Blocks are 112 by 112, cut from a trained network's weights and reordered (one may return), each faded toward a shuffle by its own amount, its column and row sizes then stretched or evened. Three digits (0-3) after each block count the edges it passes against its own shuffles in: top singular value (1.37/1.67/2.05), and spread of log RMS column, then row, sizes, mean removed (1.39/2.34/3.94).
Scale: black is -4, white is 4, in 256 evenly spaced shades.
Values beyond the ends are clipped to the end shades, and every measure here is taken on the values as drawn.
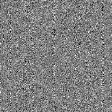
1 2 0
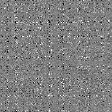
0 2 2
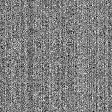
3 0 1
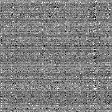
3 2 1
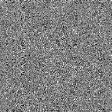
1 2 1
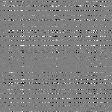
1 2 3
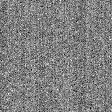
1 0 0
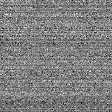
3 1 1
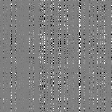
3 3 2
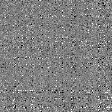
0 2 2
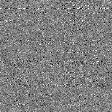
1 1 2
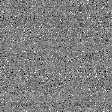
0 1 1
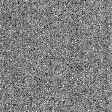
0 0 0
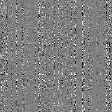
2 3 1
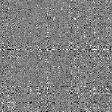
3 2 2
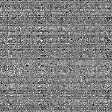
3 2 1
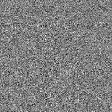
2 1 1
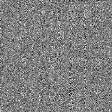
1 2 1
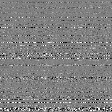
1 0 3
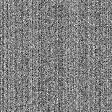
3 1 0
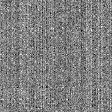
3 1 1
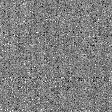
0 0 1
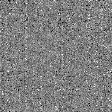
0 1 1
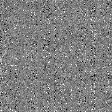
0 2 0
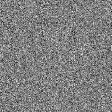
2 1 0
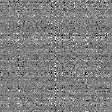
2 2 2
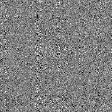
1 2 1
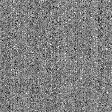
1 1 1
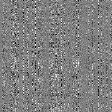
2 3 1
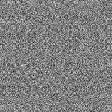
3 0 1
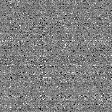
1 1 2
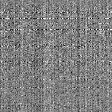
3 0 2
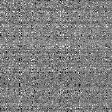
2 2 1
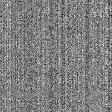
3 1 1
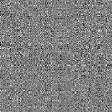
3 2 2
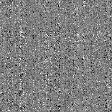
0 2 1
